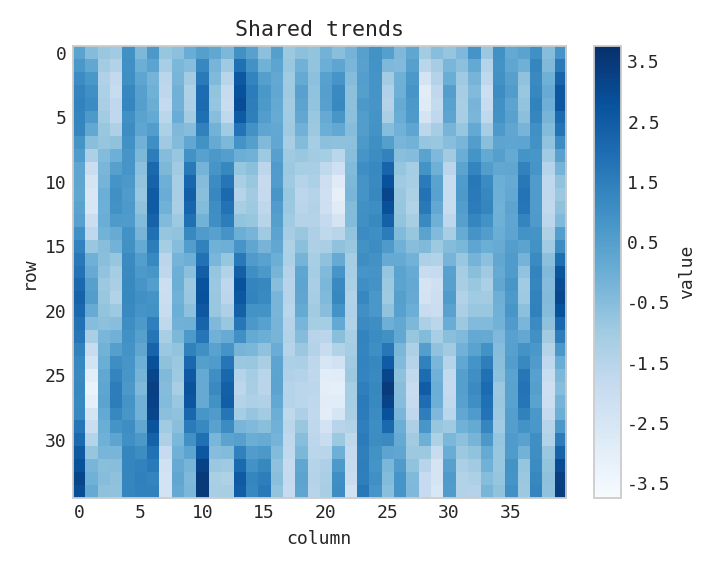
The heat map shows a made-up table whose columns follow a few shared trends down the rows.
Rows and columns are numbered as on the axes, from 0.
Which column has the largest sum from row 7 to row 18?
6
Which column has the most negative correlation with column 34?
23
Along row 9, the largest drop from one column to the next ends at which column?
26
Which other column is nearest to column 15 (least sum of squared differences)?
30
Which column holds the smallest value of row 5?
28
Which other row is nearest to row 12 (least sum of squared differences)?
10
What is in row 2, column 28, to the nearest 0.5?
-2.5
